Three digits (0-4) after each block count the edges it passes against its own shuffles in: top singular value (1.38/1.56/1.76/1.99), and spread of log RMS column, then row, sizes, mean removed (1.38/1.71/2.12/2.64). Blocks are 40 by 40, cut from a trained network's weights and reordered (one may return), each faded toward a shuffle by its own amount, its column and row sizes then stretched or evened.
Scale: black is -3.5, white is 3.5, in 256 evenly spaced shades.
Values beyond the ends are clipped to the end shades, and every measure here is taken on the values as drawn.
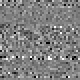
0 0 4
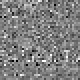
0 1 3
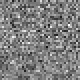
2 0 3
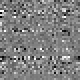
2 2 4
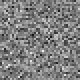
2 0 0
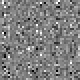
0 3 1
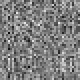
3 2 0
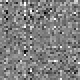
0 2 2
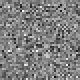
1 0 2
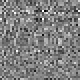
3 0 3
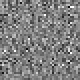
3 1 2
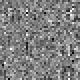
2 2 0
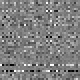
2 1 4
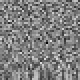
3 0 0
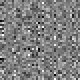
3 4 0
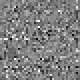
0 1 2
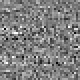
1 1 3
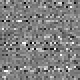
1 0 4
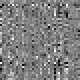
3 4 1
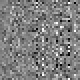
2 4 0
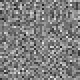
3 2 0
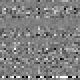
3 2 4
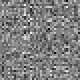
3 3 0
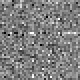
1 1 1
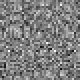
3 0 0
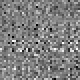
3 2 3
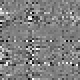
3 3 4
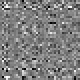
4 3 3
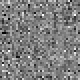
0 2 2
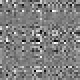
3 3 4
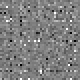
0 2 2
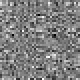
3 1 3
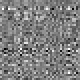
4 2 4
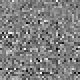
1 1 3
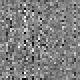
0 4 1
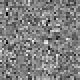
1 2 1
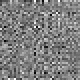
3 2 3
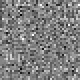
1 1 0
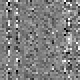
2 4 0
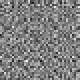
4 1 2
